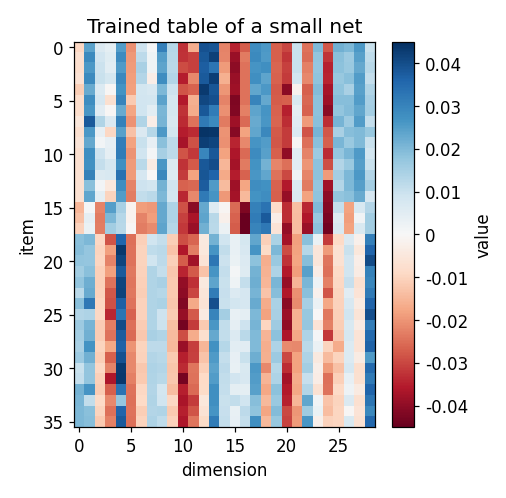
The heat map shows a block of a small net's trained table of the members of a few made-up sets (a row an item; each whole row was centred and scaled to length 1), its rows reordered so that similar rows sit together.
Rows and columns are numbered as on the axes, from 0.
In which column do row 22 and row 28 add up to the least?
10
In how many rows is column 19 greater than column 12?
18
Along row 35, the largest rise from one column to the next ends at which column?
4
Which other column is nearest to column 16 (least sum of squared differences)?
22
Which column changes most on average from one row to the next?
3
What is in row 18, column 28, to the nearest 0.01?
0.03
